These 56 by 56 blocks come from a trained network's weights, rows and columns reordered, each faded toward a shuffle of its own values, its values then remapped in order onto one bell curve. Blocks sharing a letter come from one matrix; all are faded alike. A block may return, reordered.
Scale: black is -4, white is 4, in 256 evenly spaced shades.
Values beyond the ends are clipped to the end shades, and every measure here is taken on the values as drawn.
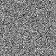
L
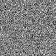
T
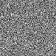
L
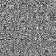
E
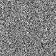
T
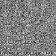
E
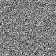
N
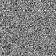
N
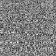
E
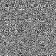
E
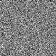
T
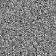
T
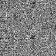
T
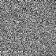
T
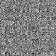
E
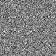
N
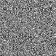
T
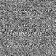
E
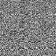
E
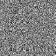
T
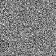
T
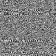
E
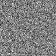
L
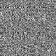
E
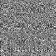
E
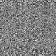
E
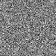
N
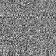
E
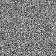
L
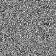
T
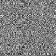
E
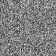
L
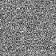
N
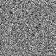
L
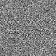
N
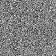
T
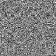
N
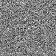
N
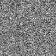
T
